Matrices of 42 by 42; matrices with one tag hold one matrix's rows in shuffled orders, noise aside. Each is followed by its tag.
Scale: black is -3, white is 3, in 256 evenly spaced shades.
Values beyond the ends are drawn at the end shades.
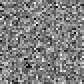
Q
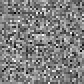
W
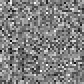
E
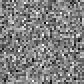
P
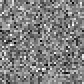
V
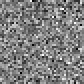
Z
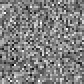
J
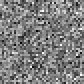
Z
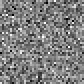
V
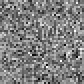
Z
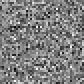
W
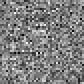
W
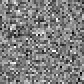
W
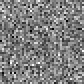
J
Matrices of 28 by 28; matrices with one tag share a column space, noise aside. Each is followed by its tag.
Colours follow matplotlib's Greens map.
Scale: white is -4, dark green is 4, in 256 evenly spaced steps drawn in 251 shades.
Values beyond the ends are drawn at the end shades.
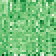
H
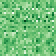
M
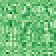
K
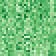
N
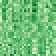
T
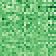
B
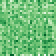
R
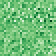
M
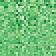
B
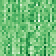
T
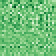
B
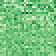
B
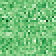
M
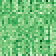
R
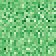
M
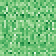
K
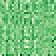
R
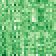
T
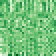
H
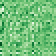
K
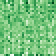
R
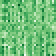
T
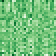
H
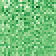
B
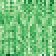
R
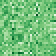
K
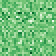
M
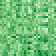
N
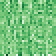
R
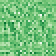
K
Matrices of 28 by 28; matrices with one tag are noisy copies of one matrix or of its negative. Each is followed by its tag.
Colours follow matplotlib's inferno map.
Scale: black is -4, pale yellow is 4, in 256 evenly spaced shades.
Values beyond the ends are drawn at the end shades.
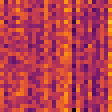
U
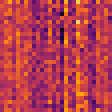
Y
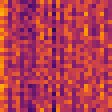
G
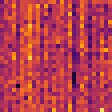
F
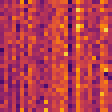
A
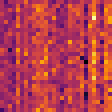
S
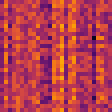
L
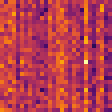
S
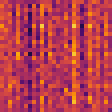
F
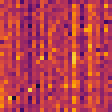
F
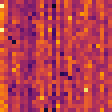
G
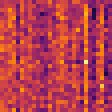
S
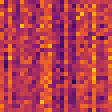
L
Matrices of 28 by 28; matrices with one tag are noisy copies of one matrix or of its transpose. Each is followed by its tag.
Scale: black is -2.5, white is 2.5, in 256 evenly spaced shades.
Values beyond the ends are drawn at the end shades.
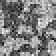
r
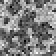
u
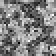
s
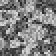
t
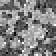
t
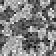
u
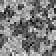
u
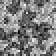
u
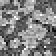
t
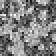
t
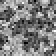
u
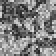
r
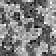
s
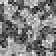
s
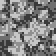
t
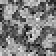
s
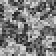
s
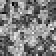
t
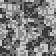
s
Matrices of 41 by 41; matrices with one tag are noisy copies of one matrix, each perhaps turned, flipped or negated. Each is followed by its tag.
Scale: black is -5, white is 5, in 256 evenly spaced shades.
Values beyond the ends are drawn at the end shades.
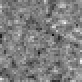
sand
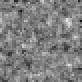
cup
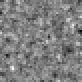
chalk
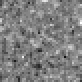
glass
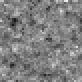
cup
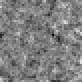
sand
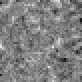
sand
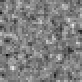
chalk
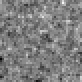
glass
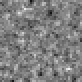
chalk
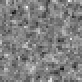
chalk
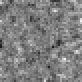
sand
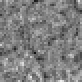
sand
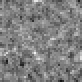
sand
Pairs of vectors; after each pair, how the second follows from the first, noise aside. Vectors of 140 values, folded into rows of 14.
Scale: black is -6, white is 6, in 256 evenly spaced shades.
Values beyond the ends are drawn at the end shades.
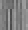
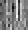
reversed, negated, scaled up.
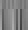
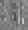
wrapped around, negated, partly zeroed.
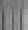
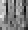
reversed, scaled up.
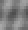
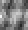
reversed, negated, scaled up.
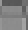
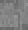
wrapped around, shrunk.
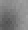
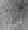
reversed.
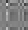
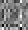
reversed, scaled up.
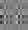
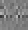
partly zeroed.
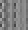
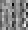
reversed, scaled up.
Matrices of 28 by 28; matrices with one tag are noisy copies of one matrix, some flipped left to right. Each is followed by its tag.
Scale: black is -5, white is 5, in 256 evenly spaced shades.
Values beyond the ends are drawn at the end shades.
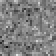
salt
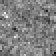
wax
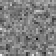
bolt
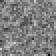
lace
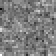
bolt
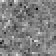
salt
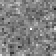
bolt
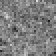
wax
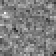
wax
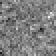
wax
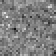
wax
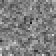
lace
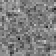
bolt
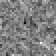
lace
